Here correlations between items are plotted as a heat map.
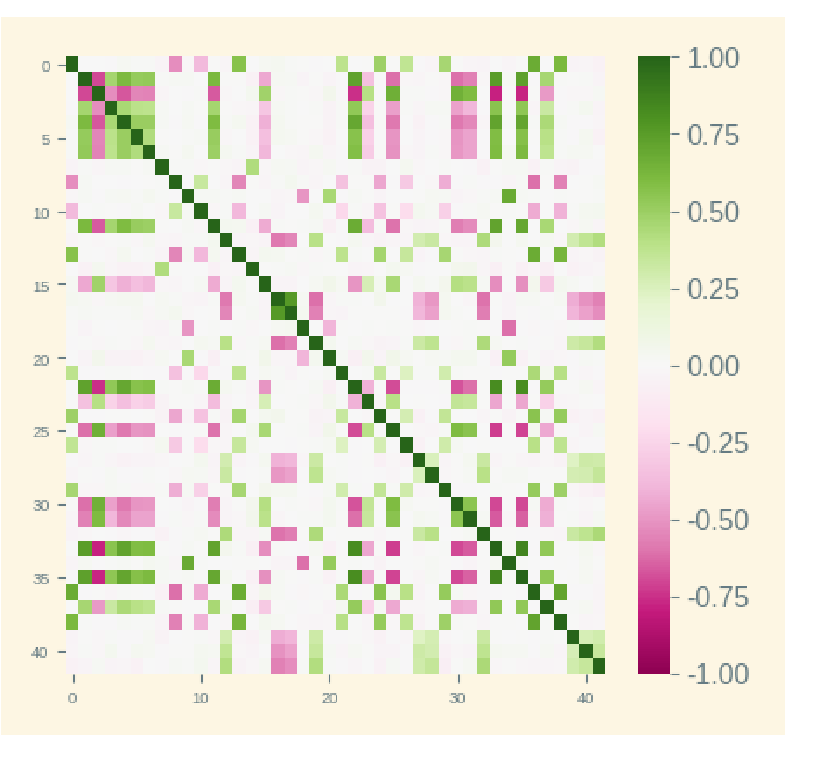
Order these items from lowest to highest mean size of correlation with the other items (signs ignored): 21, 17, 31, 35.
21, 17, 31, 35
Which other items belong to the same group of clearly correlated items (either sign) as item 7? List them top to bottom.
14
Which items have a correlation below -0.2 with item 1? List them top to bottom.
2, 15, 23, 25, 30, 31
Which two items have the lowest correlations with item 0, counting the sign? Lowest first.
8, 10
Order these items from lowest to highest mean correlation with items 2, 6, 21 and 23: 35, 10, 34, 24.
35, 10, 34, 24
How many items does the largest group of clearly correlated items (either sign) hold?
16
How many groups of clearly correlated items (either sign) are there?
5
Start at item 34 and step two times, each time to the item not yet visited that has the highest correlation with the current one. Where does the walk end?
20
